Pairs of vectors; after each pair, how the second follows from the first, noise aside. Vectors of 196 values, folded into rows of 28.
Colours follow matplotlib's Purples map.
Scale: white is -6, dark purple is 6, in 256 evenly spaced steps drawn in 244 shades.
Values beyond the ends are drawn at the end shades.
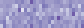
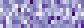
scaled up.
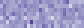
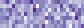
wrapped around, negated, scaled up.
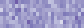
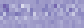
reversed, partly zeroed.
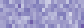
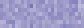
wrapped around, shrunk.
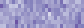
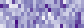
scaled up.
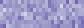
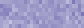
wrapped around, shrunk.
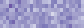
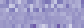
negated, partly zeroed.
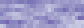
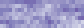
copied.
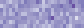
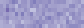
reversed, negated, shrunk.
